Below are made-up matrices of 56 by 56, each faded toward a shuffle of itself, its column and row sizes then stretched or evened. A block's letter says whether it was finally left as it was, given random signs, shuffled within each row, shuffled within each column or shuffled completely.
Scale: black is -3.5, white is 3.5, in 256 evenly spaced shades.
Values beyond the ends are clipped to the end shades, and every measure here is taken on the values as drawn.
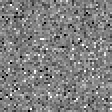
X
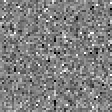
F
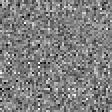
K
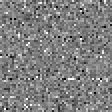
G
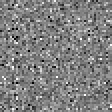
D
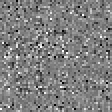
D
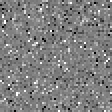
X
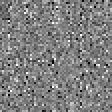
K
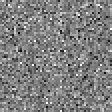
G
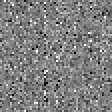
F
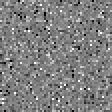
X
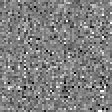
D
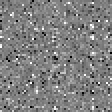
D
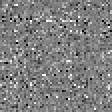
D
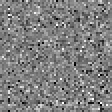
D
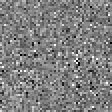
D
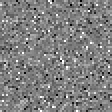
X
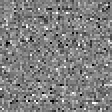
G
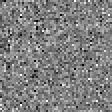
F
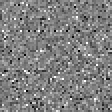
G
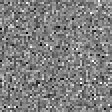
G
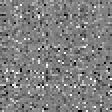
K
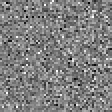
D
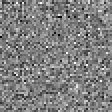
K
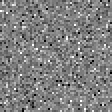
X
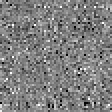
K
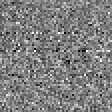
G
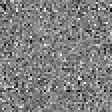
D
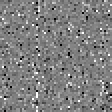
F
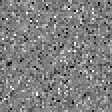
X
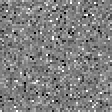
X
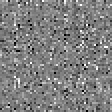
K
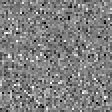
G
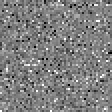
G
